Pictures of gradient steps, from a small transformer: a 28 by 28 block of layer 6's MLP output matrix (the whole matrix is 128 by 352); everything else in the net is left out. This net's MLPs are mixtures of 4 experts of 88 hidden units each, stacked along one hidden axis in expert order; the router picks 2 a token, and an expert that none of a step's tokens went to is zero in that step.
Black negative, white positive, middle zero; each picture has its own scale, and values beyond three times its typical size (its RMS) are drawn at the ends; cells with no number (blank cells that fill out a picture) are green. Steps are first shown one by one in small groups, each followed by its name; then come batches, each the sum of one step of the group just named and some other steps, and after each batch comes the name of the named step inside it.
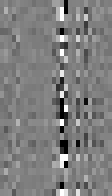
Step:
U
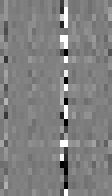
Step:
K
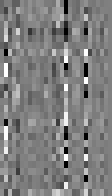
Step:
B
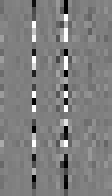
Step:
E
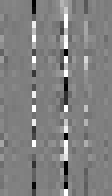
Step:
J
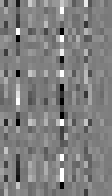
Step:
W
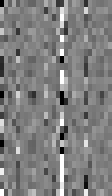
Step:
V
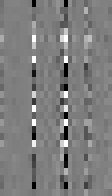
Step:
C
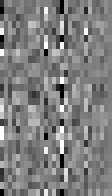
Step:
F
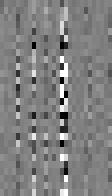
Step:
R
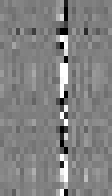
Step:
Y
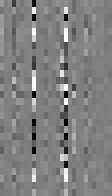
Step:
R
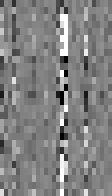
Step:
V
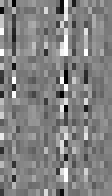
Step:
F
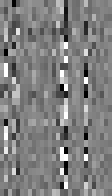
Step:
B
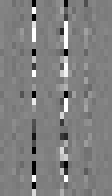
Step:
J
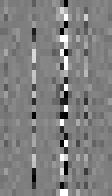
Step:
U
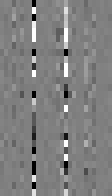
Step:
J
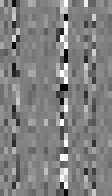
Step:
W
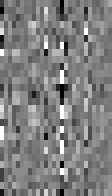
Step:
F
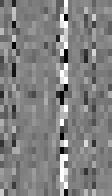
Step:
V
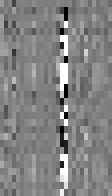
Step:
Y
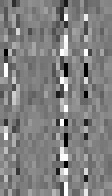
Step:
B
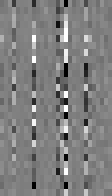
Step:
C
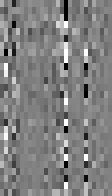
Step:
B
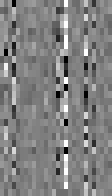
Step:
B
